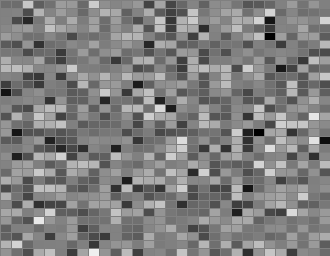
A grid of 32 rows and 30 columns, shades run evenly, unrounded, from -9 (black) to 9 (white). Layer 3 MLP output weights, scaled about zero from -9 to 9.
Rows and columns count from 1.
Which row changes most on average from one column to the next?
32
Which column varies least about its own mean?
20
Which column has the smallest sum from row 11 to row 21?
23
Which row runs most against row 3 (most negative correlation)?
22
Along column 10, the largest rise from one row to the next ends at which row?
14
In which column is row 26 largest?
15
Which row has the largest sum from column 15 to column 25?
3
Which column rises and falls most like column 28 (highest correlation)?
6
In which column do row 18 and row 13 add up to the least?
5
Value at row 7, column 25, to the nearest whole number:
0
